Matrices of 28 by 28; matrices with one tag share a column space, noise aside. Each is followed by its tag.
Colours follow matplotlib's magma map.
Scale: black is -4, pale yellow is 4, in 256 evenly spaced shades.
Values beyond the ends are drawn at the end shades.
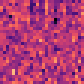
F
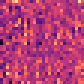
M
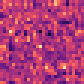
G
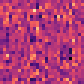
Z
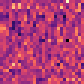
Z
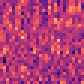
F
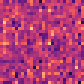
M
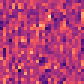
Z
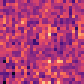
M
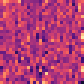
F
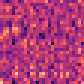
M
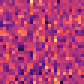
G
